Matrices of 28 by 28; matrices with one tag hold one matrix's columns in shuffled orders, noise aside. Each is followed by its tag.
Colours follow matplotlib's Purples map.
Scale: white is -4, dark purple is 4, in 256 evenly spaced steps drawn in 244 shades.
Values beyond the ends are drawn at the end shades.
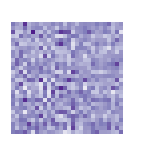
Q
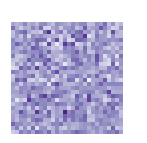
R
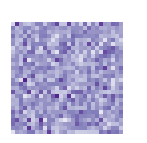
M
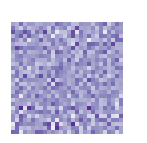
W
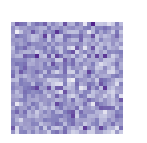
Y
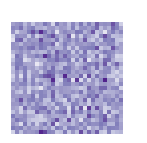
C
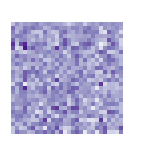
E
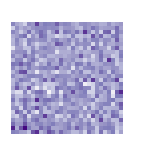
Q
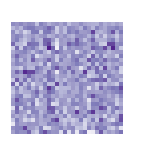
E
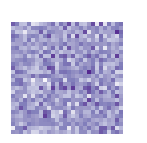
Y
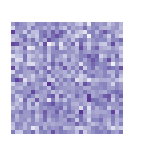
R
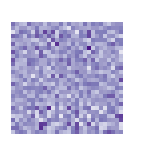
W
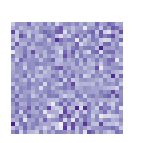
W
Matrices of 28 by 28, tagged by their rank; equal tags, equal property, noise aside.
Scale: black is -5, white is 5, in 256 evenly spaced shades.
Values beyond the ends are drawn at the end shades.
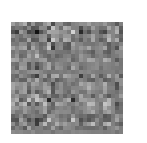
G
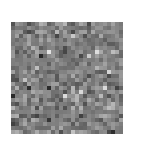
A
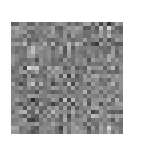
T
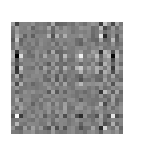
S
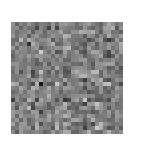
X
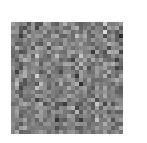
X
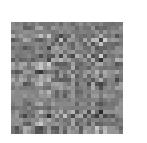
G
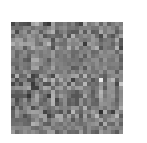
T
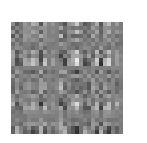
S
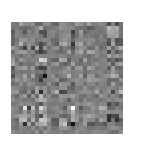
T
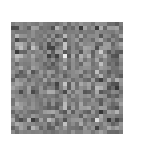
G
